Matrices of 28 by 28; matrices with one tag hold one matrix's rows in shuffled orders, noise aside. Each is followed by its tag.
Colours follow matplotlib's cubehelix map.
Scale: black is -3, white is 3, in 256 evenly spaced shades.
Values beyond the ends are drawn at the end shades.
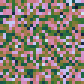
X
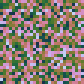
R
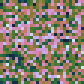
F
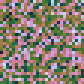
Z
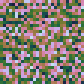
F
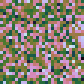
X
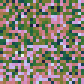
F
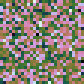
R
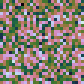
R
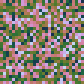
X
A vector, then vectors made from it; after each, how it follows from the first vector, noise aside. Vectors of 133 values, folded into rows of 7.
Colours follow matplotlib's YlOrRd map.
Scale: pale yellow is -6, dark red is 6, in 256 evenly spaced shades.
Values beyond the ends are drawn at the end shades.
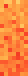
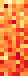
scaled up.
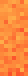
reversed, negated, shrunk.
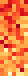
reversed, scaled up.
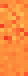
partly zeroed.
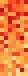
reversed, scaled up.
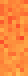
reversed, shrunk.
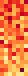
reversed, scaled up.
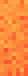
reversed, negated, shrunk.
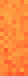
reversed, negated, shrunk.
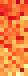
reversed, scaled up.
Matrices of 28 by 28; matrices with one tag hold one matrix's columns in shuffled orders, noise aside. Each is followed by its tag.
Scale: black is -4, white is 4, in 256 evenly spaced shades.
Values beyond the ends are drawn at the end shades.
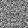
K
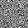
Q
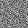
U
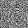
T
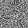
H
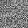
H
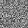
H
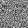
Q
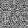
T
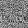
T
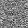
U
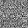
H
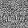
T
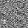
U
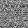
Q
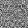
Q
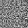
H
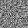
H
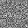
H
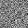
U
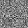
H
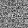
H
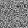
Q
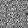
K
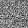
H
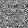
Q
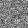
U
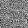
U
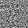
Q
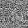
T
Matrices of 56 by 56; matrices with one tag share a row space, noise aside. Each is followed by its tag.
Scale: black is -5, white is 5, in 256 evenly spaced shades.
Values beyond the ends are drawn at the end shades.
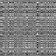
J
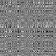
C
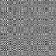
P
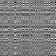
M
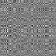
P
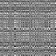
M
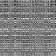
M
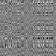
C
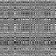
M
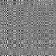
P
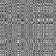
C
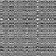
J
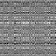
M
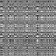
J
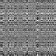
J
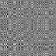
P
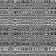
M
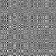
P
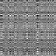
J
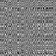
C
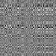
C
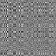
P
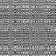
M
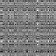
J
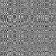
P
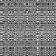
J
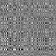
P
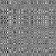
P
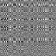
P
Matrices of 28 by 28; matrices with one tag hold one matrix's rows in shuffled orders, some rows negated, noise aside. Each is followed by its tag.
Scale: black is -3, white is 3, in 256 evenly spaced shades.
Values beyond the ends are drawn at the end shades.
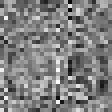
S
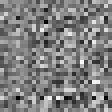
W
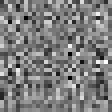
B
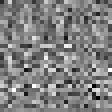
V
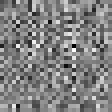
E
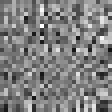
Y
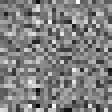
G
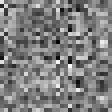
S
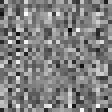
B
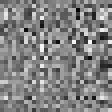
Y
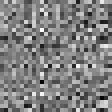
Y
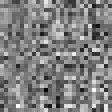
W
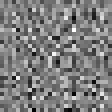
E
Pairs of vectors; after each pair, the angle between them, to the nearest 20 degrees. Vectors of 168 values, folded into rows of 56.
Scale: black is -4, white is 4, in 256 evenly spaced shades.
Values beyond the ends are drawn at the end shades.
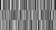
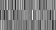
80 degrees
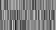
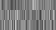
140 degrees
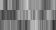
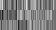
60 degrees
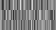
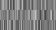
120 degrees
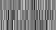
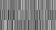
40 degrees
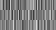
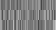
80 degrees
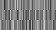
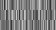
80 degrees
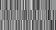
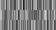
80 degrees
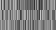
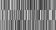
40 degrees
